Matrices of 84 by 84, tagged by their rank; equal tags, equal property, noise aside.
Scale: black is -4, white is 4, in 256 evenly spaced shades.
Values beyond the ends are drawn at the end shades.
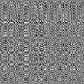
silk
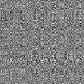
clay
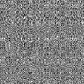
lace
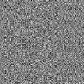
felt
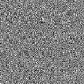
felt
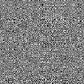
felt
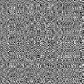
clay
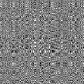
clay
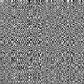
silk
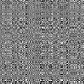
silk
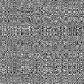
clay
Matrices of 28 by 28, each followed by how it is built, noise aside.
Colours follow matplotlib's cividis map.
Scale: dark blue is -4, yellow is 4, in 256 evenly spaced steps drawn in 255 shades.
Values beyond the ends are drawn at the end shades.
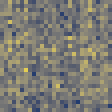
blocks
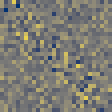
banded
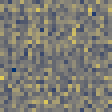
blocks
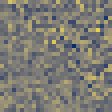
upper triangular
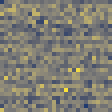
blocks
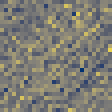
Hankel
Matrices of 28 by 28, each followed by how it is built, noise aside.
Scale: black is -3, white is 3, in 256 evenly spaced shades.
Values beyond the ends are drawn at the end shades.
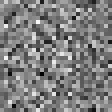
repeating rows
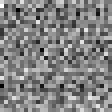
repeating columns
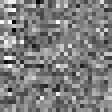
low rank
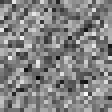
Hankel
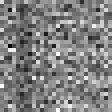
repeating rows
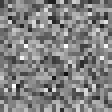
repeating columns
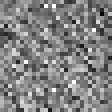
Toeplitz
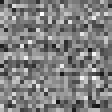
blocks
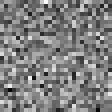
repeating columns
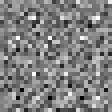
repeating columns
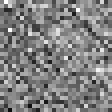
Toeplitz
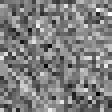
Toeplitz
